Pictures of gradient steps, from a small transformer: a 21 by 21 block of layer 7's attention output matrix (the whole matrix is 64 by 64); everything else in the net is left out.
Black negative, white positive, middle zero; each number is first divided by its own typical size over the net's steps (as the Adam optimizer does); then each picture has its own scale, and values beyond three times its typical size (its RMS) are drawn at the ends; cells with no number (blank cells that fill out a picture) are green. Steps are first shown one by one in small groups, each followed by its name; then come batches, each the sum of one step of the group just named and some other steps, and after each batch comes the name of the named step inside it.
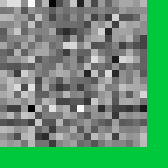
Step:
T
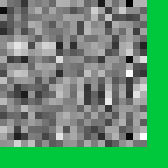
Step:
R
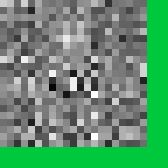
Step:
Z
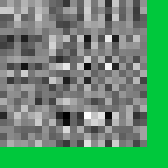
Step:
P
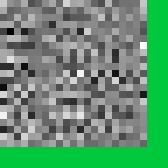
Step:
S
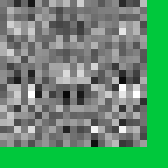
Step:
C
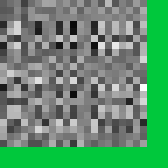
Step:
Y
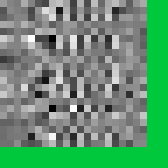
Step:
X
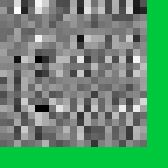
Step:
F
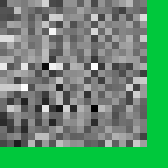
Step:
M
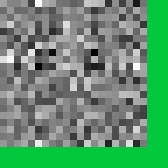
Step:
Z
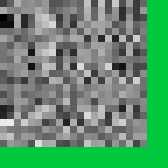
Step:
P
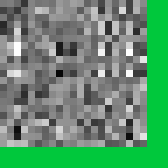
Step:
R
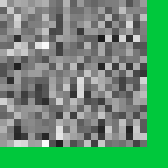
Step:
R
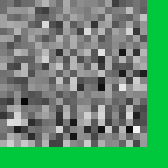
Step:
M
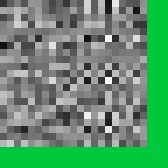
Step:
P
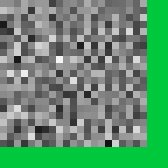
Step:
Z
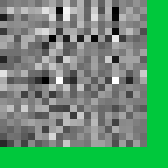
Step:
X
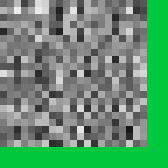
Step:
F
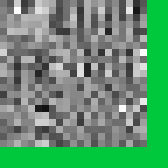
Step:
F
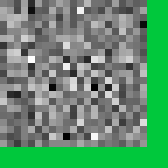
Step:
Z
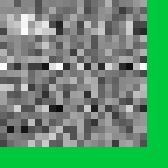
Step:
M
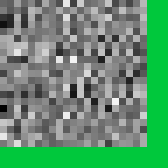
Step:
R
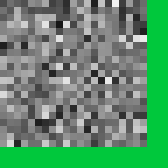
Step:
M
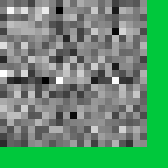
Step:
C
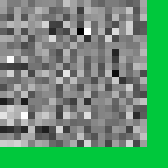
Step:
S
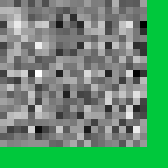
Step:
C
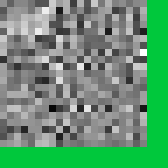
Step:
X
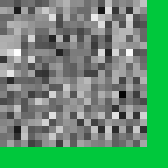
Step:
X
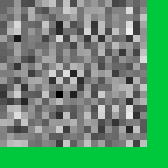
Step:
Y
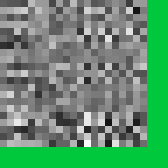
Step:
P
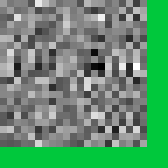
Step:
Z
